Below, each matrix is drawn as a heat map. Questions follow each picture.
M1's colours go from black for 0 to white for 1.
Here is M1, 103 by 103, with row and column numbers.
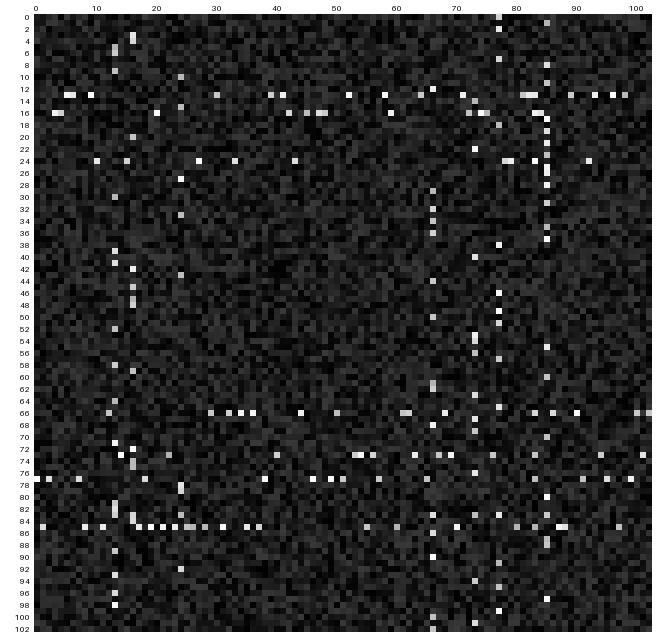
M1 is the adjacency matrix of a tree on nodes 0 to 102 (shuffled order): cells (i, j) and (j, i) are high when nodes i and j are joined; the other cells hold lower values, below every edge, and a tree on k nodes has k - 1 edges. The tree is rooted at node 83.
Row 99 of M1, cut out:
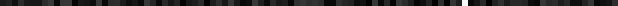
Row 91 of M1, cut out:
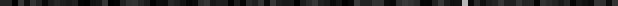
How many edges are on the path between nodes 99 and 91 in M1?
2
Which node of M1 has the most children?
85
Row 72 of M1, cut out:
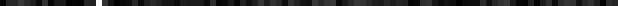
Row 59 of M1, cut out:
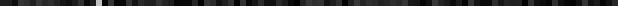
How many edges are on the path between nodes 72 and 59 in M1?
2
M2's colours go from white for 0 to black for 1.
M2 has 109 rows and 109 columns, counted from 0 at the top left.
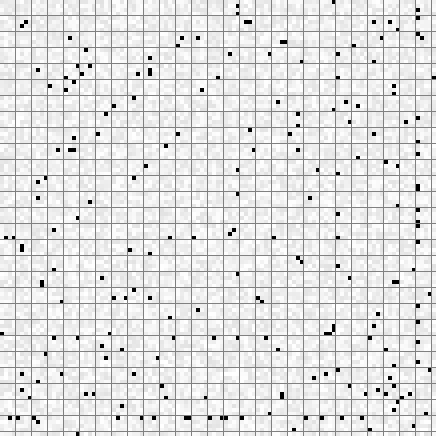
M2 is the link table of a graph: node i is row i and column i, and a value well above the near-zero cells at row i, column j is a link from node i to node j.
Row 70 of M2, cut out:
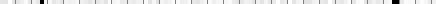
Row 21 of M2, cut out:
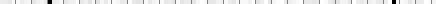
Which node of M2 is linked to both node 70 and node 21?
node 98
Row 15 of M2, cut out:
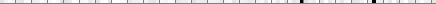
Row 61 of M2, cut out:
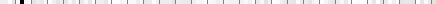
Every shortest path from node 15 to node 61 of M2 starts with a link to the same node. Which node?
node 93
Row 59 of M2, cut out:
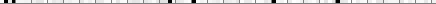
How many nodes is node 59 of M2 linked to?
6
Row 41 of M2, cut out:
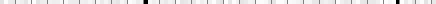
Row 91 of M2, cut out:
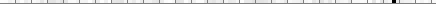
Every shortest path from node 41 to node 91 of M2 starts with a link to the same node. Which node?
node 99
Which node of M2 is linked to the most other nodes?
node 104
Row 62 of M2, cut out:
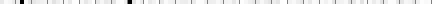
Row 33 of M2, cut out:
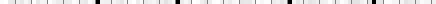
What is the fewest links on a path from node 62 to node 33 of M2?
3
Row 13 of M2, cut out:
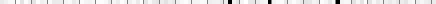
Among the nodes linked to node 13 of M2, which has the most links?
node 84
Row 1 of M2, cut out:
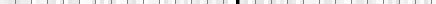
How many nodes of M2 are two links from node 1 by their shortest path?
5
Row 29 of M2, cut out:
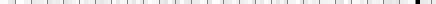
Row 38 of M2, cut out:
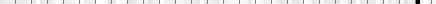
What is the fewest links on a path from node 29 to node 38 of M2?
2
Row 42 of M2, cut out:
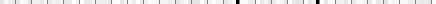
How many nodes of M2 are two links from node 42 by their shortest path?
5
